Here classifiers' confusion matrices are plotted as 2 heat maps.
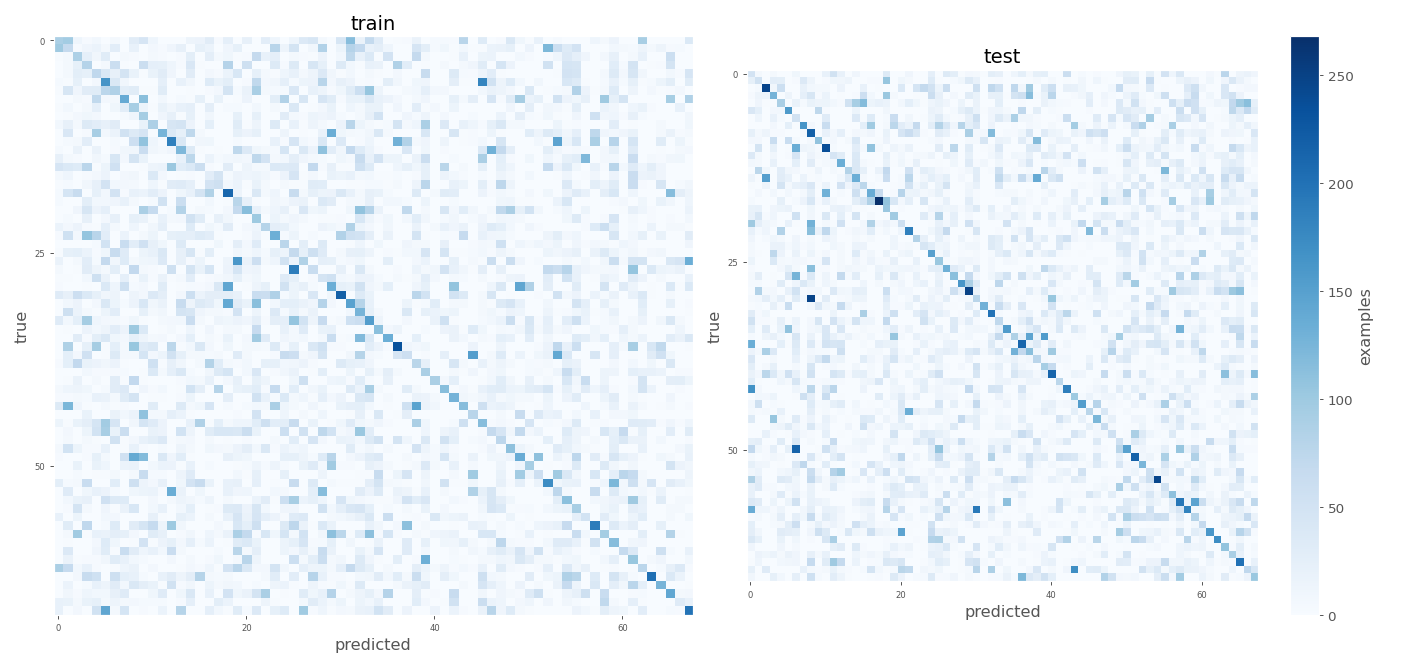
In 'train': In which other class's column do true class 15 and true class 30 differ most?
12
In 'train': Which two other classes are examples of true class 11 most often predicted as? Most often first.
29, 4
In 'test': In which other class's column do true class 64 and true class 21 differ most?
45
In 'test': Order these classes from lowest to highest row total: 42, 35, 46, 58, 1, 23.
23, 1, 46, 42, 35, 58
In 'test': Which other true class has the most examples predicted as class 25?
50
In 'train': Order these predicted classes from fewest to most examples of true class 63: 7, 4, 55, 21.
21, 7, 4, 55
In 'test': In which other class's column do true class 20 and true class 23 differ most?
8
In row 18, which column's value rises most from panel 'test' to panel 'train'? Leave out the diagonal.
65
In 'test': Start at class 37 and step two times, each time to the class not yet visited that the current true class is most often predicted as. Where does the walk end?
39
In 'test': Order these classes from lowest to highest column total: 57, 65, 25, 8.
25, 57, 65, 8
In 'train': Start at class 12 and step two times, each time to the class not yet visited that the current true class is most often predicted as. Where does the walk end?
28
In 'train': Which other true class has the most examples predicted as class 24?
7
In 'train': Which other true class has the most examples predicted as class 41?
15
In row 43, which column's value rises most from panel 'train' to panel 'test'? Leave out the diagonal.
67
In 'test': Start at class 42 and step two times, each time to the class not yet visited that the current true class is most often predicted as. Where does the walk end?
63
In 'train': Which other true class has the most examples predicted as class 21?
31
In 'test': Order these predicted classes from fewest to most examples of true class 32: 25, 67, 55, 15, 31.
31, 25, 67, 55, 15
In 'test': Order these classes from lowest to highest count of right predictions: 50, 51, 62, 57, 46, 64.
64, 46, 50, 62, 57, 51
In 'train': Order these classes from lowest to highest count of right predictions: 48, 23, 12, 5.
48, 23, 5, 12
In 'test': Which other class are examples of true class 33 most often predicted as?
18
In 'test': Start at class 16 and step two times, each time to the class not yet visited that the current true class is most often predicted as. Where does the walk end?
6
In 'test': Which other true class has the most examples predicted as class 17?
16
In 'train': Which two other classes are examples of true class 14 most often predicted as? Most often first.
56, 45
